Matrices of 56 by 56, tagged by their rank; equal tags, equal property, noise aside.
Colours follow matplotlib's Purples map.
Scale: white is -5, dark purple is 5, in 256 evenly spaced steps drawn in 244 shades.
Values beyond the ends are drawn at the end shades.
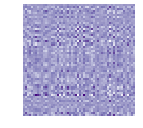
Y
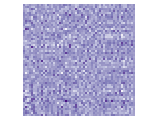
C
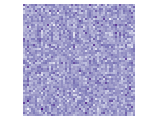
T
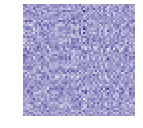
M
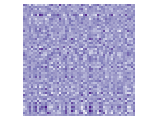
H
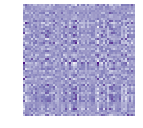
Y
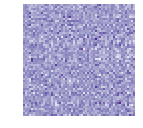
C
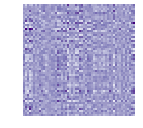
H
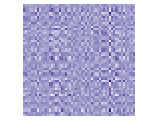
Y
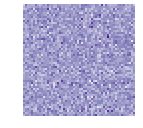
T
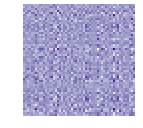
H
